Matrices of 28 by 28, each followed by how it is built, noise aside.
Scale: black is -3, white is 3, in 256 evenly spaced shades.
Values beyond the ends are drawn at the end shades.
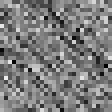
Toeplitz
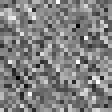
Toeplitz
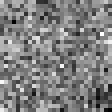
smooth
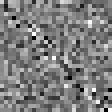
banded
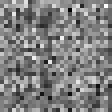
blocks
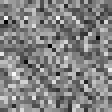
Toeplitz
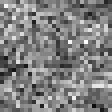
smooth
